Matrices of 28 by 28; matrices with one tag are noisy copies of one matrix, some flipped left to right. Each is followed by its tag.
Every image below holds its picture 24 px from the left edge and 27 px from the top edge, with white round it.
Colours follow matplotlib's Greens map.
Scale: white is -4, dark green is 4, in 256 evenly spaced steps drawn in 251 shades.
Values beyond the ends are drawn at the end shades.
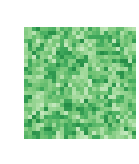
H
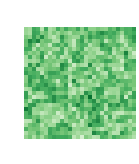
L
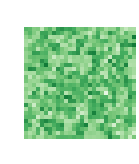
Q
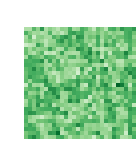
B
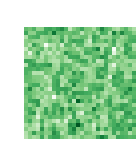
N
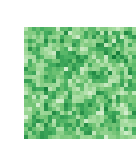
H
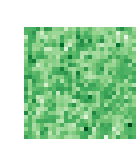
B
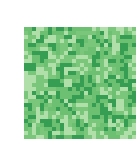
Q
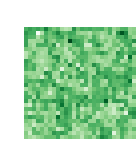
L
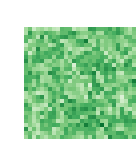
H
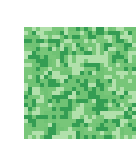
Q
